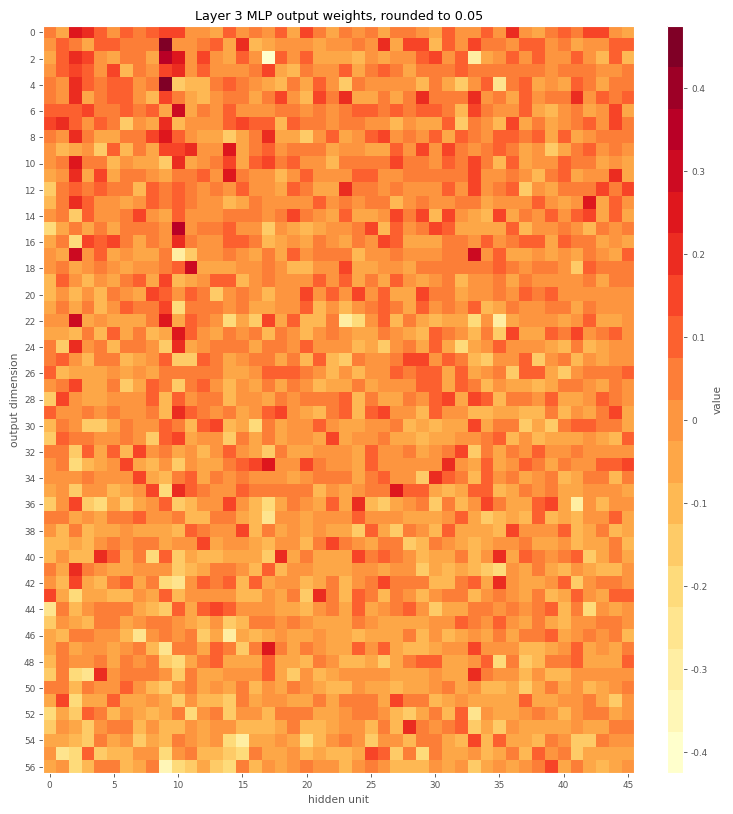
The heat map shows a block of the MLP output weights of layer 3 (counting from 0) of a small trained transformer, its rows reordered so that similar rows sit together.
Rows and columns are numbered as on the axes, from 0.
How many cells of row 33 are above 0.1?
6
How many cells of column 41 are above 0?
23
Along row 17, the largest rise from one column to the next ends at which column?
2
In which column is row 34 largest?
30
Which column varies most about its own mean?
9
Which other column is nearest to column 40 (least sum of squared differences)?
36
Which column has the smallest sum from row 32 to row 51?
10
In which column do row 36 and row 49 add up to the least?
3
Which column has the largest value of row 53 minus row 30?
28
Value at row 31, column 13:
0
